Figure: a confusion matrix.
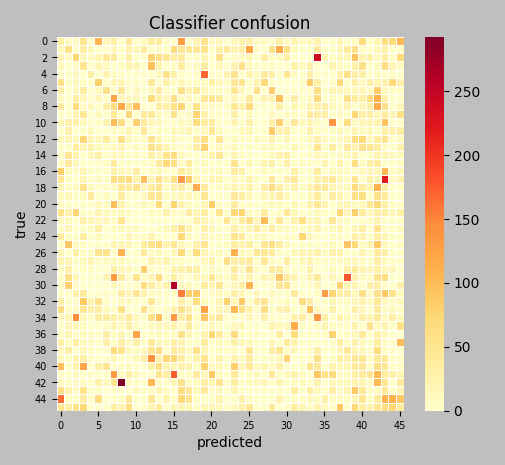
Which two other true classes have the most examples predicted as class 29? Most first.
1, 7
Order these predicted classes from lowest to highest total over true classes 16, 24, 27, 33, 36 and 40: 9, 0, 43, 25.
9, 25, 43, 0
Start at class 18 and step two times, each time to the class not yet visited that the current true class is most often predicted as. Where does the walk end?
8
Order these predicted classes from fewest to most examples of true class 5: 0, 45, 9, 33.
9, 45, 0, 33
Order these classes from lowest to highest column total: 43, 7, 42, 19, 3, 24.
24, 3, 7, 19, 43, 42
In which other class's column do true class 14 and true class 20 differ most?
7
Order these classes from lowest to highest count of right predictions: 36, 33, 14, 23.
23, 14, 36, 33
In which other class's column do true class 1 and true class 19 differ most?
25
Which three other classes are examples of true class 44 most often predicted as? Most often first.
0, 43, 45
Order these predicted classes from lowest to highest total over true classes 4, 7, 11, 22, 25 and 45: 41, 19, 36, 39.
36, 41, 39, 19
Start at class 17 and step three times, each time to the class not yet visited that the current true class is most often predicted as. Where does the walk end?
12
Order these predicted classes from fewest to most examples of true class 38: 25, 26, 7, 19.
26, 19, 25, 7
